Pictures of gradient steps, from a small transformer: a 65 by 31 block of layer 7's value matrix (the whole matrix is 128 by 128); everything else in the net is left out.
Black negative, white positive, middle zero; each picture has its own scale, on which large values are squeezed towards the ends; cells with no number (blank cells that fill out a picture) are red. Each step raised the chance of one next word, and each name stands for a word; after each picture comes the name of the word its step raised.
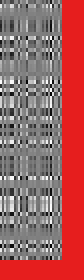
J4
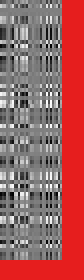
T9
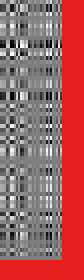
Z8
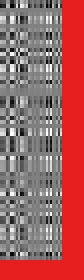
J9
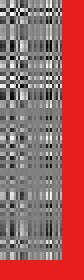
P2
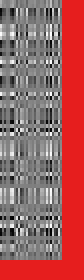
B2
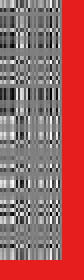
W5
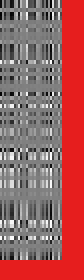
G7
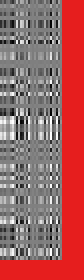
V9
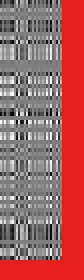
V9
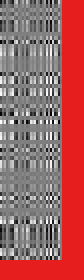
V9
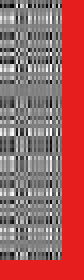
J9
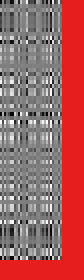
V9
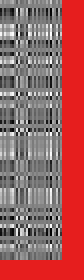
B2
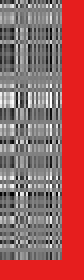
T9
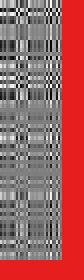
P2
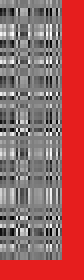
B2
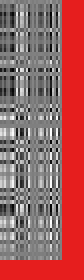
G7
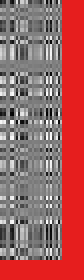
V9
